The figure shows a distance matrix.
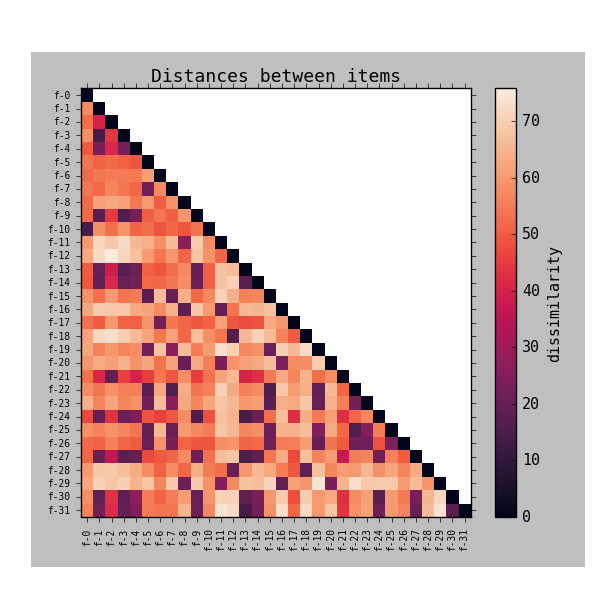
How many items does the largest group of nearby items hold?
10
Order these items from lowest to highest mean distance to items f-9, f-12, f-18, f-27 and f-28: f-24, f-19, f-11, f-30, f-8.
f-24, f-30, f-8, f-11, f-19
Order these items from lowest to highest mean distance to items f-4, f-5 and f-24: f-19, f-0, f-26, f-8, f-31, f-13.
f-13, f-31, f-26, f-19, f-0, f-8
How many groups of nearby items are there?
7
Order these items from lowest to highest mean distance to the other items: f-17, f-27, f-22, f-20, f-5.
f-27, f-5, f-22, f-17, f-20
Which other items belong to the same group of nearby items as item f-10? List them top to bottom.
f-0
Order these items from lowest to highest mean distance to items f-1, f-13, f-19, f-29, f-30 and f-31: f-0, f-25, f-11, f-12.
f-25, f-0, f-11, f-12
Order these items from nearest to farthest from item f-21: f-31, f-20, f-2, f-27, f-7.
f-2, f-27, f-31, f-7, f-20
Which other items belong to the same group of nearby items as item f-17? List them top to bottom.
f-6
